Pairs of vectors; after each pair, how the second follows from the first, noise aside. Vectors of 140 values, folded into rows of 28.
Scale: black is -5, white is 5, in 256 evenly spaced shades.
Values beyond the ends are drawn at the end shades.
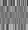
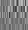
wrapped around.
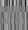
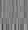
reversed, shrunk.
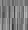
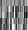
negated, scaled up.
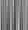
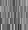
sign-scrambled.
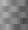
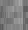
wrapped around, negated, shrunk.
